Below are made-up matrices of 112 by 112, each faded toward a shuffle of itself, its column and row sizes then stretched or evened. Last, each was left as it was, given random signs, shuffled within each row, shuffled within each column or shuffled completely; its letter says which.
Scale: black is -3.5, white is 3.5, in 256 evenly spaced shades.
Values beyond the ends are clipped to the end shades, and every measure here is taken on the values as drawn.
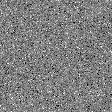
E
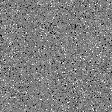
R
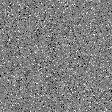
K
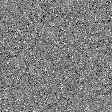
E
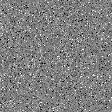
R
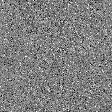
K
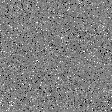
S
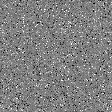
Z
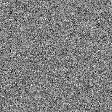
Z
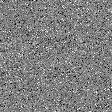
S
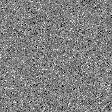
Z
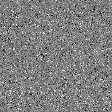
R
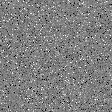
E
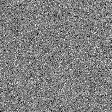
K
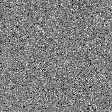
K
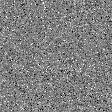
S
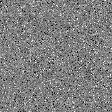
Z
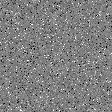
E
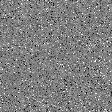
Z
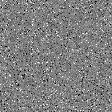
R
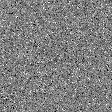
E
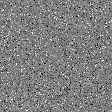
E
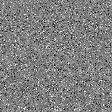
R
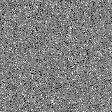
K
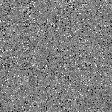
R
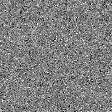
R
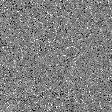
R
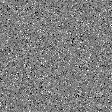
Z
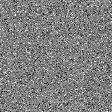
R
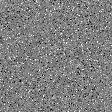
E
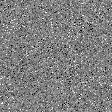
Z
